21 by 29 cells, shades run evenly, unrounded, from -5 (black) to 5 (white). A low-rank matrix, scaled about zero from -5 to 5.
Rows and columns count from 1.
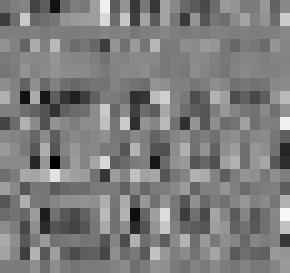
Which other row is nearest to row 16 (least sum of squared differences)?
2
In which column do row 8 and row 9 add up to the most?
17
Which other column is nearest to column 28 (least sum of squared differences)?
12
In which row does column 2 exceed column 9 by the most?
8
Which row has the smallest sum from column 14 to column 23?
1
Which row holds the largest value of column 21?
14
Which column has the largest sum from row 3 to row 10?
29
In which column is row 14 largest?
6
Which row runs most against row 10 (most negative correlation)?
19
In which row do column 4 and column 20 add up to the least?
13
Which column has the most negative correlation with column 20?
23
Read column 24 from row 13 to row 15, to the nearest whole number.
2 0 0
